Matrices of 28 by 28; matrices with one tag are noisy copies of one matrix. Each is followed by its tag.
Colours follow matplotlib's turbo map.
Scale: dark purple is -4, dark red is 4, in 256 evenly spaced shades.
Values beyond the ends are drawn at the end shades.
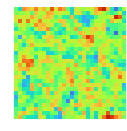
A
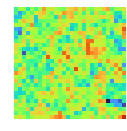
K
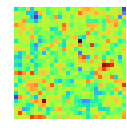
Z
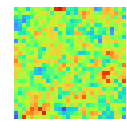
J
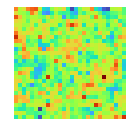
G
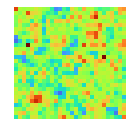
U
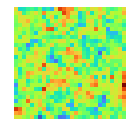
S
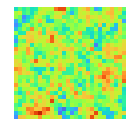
J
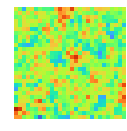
S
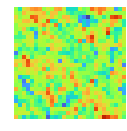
A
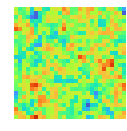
Z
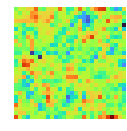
A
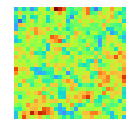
J
